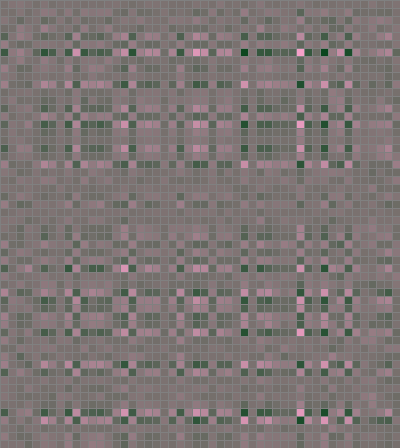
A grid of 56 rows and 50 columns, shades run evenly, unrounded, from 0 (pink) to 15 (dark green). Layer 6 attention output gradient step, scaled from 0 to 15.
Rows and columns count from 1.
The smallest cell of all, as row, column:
7, 38
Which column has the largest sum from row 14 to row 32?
41
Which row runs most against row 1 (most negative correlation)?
22
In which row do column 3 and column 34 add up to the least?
53
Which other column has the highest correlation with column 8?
47
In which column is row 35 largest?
43
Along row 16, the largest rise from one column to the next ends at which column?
39
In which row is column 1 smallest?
37
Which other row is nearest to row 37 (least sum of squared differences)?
46
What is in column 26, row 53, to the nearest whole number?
11
